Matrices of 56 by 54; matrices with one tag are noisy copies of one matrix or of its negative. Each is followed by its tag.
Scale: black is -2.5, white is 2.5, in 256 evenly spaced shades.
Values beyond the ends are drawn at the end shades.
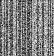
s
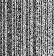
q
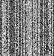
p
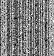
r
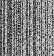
q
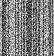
p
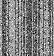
p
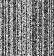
s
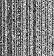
q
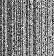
q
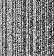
q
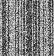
p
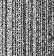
q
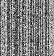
r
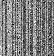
q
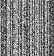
r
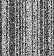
p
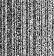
q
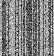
p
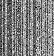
q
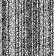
p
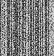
r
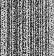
r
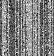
p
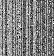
q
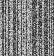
s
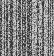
s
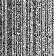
q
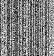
r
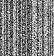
s
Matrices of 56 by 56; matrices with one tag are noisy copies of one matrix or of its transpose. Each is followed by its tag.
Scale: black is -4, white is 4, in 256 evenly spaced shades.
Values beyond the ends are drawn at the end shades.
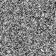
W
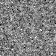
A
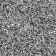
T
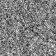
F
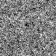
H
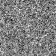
T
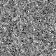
H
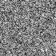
W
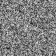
T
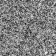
F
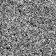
T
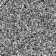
W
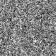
H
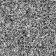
T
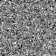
W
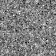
A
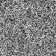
T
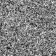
T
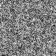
W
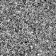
A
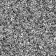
A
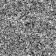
H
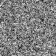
W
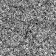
F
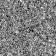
F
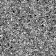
A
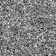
T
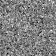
T
